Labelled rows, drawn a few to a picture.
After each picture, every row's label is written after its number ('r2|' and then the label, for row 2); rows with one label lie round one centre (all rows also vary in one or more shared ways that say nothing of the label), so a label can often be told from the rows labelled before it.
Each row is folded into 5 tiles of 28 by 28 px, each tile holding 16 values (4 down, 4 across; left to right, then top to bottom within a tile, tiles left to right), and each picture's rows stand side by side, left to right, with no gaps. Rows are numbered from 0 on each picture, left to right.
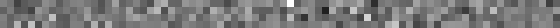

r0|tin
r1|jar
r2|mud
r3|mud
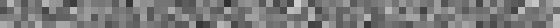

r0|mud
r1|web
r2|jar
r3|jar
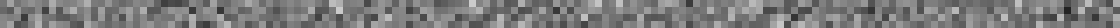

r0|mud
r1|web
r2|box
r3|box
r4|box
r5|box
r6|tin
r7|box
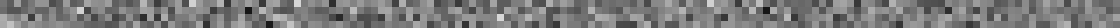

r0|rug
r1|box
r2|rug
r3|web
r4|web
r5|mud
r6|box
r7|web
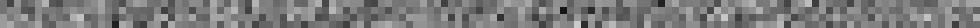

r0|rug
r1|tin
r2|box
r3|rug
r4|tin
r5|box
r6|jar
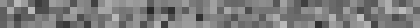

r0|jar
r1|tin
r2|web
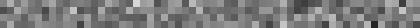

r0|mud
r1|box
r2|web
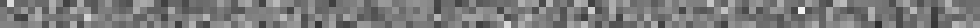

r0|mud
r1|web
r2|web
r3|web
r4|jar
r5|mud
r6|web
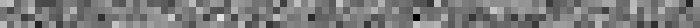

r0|web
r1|box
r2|rug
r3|rug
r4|mud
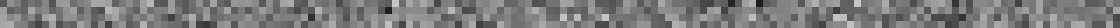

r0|web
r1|web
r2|tin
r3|web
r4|web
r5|jar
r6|rug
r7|rug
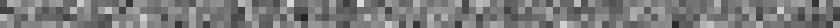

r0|mud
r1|web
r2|mud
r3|box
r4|rug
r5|rug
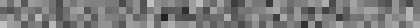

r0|rug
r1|mud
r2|tin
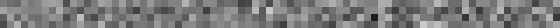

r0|box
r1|tin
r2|box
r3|rug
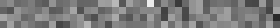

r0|web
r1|mud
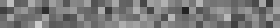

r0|mud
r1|mud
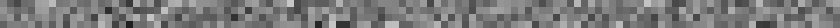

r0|box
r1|box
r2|web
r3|rug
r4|rug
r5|web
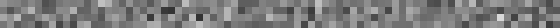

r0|web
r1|tin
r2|tin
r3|box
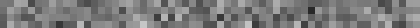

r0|jar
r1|rug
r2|tin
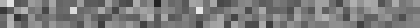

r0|mud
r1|box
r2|tin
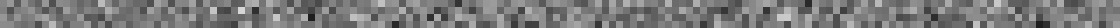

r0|web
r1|jar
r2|rug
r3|web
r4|box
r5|tin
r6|box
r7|jar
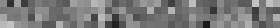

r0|rug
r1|jar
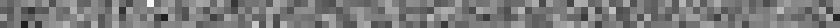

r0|tin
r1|mud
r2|web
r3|box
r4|jar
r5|rug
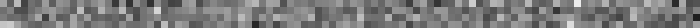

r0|rug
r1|jar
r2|box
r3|box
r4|rug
